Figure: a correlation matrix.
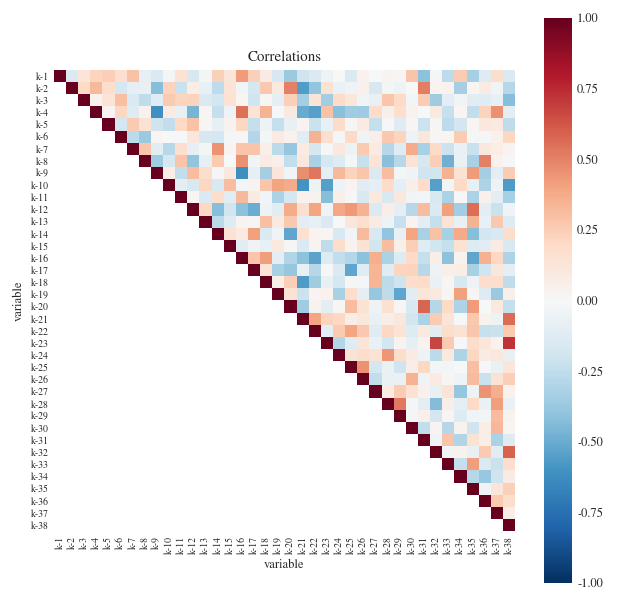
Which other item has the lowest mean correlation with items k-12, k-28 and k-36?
k-14
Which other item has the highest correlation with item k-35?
k-12
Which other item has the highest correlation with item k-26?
k-25
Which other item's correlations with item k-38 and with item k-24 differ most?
k-23
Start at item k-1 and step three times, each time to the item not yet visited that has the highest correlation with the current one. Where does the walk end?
k-37
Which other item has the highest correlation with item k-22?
k-9
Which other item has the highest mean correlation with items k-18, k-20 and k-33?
k-31
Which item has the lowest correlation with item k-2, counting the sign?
k-21
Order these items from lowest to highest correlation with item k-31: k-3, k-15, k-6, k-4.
k-15, k-4, k-6, k-3
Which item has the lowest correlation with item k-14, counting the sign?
k-20
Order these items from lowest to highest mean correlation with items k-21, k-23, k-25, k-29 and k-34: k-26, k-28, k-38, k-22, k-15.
k-15, k-28, k-26, k-22, k-38
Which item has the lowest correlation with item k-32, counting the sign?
k-10
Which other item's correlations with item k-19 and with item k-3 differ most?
k-29
